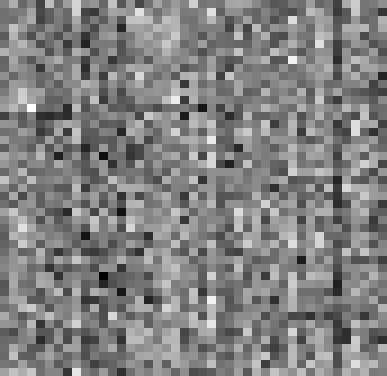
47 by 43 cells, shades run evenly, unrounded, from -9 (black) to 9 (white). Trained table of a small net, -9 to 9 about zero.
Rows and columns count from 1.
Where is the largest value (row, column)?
14, 4
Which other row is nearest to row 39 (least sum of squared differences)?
3
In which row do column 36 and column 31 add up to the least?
24
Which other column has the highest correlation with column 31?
10
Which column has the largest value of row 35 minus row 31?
42
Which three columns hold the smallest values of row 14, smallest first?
23, 8, 25
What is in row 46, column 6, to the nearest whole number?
1
